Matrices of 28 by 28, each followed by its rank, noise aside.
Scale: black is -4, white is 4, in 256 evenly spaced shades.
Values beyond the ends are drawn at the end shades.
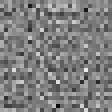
four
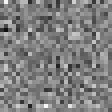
five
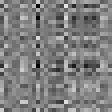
two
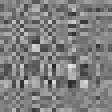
two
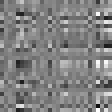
two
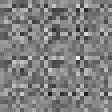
two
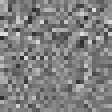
six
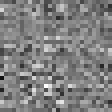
three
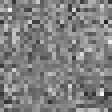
six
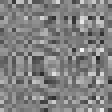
three
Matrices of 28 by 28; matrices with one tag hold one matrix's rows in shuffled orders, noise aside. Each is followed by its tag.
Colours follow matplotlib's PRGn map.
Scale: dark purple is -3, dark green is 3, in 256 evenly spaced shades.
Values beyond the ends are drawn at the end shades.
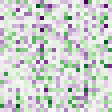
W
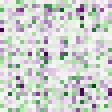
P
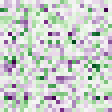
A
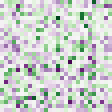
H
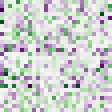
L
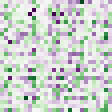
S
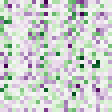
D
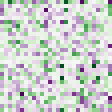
P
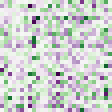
S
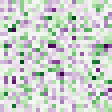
A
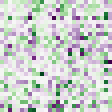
S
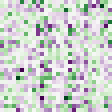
W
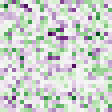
A
